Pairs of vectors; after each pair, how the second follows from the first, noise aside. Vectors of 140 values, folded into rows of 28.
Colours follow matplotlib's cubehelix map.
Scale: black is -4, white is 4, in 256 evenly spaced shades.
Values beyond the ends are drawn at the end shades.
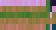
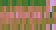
negated, shrunk.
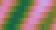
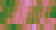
wrapped around, shrunk.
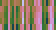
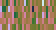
reversed, negated, partly zeroed.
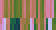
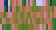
reversed, negated, partly zeroed.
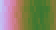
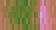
wrapped around, shrunk.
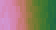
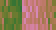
wrapped around, shrunk.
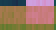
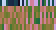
sign-scrambled.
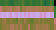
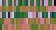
sign-scrambled.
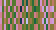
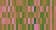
reversed, shrunk.
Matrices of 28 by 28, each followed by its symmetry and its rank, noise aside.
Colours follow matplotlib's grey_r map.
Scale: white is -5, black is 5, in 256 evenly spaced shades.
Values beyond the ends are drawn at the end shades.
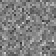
symmetric, rank eight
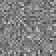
symmetric, rank six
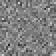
symmetric, rank eight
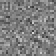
no symmetry, rank eight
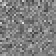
symmetric, rank eight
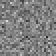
no symmetry, rank six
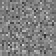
no symmetry, rank eight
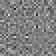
antisymmetric, rank six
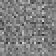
antisymmetric, rank six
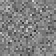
symmetric, rank eight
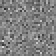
no symmetry, rank six
